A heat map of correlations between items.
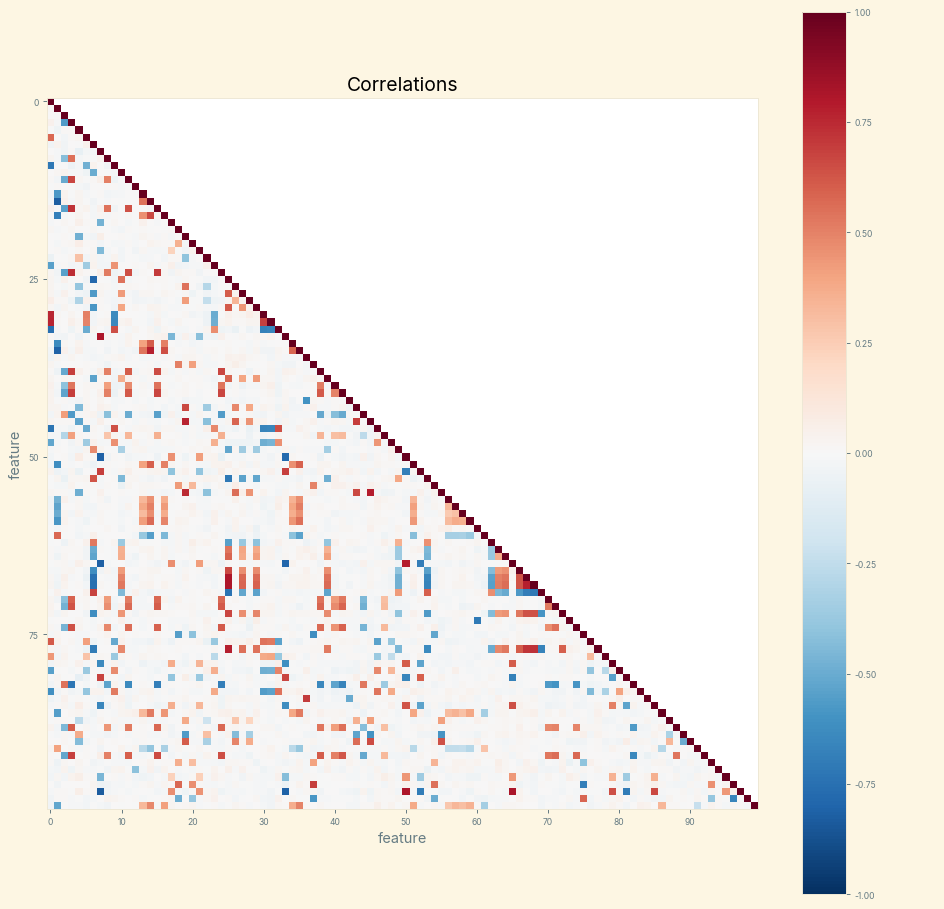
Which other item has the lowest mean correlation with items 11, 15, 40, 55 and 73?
82
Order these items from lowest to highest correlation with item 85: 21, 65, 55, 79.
55, 21, 79, 65
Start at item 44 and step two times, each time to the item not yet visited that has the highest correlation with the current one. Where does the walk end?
2
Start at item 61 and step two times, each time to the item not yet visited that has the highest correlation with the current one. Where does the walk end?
91
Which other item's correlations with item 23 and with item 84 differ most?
36
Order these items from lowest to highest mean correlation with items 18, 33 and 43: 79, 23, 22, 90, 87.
79, 22, 23, 87, 90
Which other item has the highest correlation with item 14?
35
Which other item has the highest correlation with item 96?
37
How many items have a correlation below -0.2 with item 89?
8
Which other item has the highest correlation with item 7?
33
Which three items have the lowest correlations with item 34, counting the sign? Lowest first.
1, 61, 91
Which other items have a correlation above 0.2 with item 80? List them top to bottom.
9, 23, 32, 46, 48, 83
